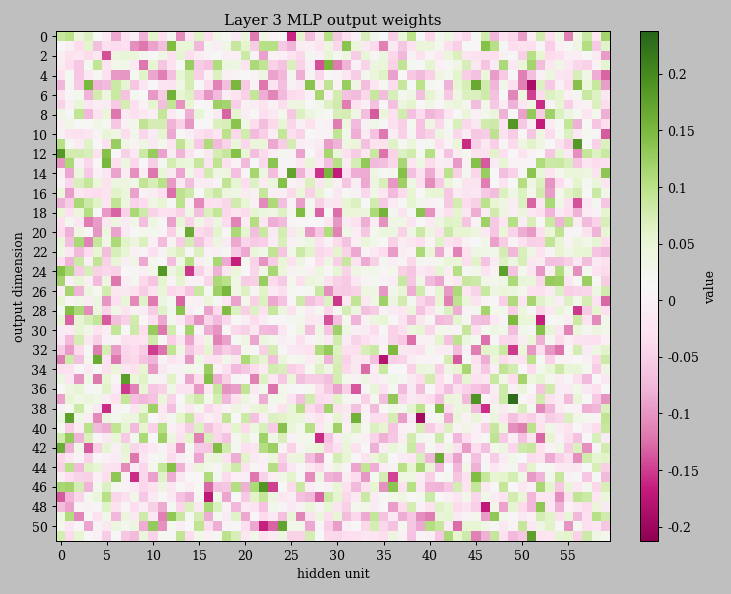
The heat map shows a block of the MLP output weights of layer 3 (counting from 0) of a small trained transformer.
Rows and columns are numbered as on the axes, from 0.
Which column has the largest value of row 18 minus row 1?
35
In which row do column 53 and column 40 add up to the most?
50
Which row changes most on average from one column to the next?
14
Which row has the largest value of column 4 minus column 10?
33
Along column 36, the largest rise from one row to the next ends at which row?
46
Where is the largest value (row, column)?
37, 49
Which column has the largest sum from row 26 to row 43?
47
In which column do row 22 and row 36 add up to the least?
32
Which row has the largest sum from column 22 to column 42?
40
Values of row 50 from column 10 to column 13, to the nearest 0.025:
0.125 -0.1 0.025 0
